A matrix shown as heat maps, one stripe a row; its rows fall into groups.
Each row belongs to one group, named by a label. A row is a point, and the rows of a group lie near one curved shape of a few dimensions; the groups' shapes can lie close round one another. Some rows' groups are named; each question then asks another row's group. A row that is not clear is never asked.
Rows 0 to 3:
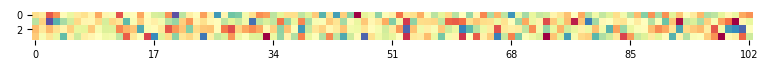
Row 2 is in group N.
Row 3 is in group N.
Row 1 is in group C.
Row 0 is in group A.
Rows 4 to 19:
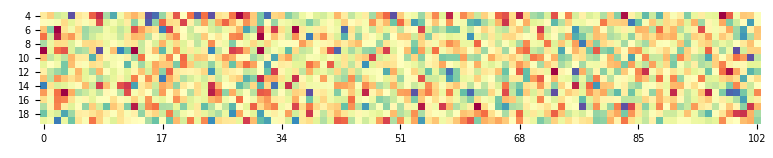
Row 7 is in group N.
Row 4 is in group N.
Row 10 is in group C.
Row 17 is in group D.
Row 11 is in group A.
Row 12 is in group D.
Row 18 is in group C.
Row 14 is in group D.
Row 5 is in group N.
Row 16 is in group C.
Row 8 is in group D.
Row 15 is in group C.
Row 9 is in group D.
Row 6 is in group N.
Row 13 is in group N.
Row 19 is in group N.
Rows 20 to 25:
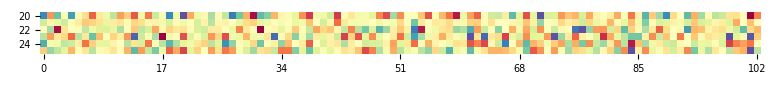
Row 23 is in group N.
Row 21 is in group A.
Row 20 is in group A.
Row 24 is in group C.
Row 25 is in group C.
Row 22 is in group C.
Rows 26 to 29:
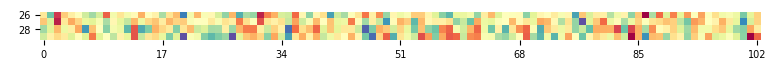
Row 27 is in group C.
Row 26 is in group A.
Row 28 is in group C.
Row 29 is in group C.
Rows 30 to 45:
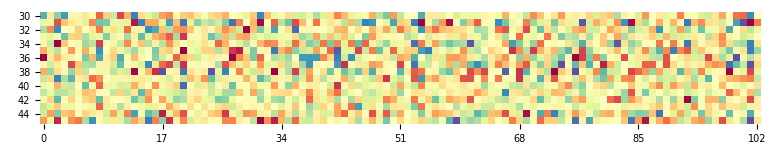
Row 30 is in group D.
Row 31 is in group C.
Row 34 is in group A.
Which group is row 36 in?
D
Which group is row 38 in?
N
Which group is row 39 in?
N
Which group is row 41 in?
C
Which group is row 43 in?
A
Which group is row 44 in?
N
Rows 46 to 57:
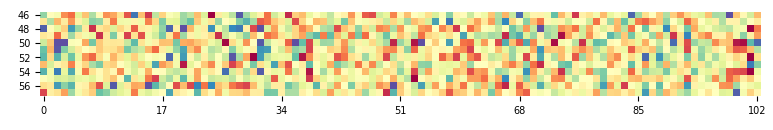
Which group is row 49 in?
A
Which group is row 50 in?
C
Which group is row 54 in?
C
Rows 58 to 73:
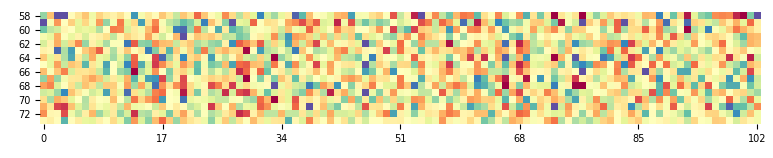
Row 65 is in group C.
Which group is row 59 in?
D
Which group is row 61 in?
A
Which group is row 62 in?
C
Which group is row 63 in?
N
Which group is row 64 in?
N
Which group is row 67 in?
N
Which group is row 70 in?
N
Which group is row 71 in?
C
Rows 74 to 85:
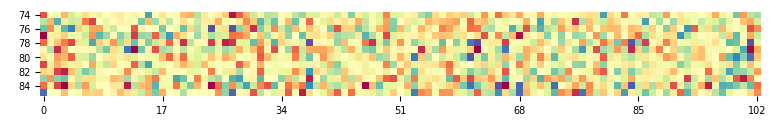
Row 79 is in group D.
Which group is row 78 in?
C
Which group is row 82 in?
C
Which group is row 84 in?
C
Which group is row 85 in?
D
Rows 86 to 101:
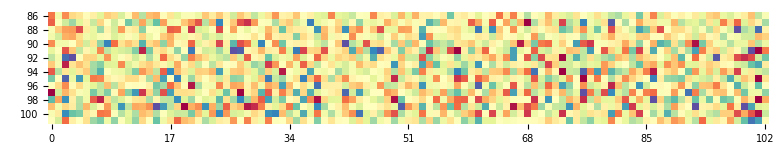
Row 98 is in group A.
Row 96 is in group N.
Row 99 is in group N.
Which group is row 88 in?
N
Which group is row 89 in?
C
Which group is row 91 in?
C
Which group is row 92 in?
C
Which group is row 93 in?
N
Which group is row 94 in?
D
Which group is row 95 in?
A
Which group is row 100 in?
N
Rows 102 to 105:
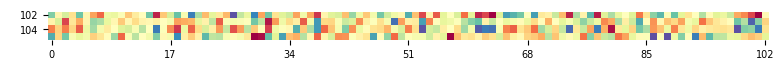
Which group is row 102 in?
C
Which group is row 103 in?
N
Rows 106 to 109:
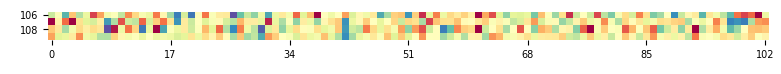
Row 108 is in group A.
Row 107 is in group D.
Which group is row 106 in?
C
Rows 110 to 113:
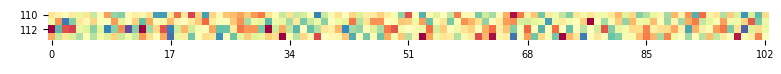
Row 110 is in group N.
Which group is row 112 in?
D
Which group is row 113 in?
N
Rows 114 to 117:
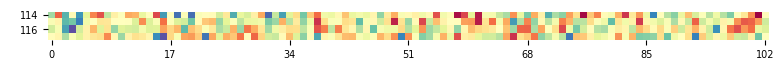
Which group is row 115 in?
N
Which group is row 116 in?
C
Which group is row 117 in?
N
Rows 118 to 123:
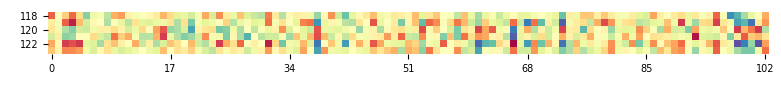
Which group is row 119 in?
C
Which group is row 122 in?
C
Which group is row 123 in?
C
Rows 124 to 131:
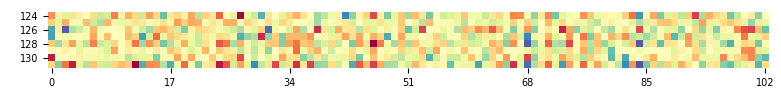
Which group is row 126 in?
C
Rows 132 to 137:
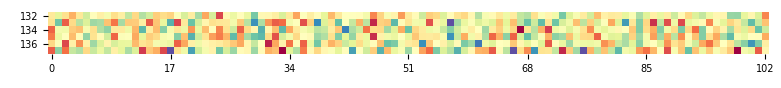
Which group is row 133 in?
A
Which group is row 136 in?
N
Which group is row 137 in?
N
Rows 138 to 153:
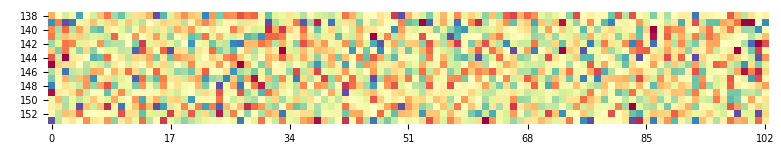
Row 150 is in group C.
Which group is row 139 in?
C
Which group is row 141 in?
A
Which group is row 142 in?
C
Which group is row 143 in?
N
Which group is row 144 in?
A
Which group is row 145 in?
D
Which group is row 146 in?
C
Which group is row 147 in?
C
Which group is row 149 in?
D
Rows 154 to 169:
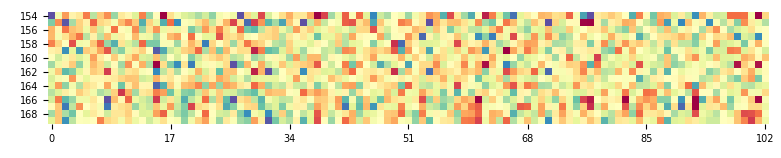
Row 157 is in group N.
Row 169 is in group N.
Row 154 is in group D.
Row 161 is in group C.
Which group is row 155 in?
N
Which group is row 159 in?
N
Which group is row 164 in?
N
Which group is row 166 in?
A
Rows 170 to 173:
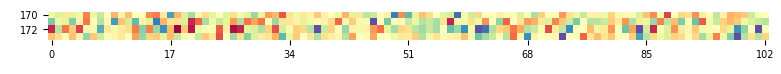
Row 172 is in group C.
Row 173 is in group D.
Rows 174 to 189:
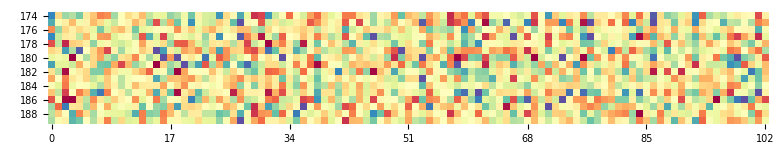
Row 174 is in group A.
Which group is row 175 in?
D
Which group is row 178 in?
N
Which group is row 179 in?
N
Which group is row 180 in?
D
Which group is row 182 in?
A
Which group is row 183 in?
N
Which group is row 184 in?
A
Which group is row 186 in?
C
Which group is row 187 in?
N
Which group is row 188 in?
C
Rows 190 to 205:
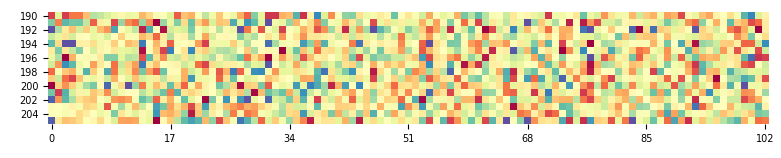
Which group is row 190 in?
N
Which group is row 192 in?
D
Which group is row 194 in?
C
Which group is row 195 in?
N
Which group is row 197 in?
C
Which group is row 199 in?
C
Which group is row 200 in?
D
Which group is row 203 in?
N
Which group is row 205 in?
D
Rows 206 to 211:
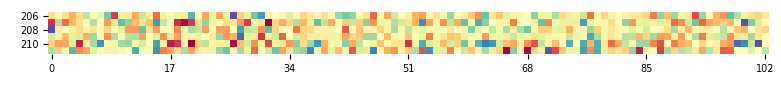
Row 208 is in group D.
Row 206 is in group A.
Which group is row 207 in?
N
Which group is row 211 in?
C
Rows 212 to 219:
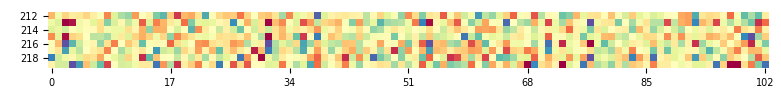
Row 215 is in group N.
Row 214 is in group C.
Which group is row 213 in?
C
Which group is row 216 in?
C
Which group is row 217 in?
N
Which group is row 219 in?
D
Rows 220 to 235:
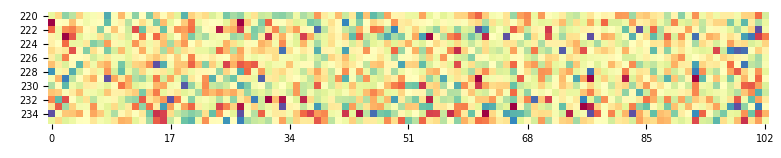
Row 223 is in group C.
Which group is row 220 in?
A
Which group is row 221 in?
D
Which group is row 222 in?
C
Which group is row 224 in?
A
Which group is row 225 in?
D
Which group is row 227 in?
N
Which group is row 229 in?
A
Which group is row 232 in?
N
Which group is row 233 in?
D
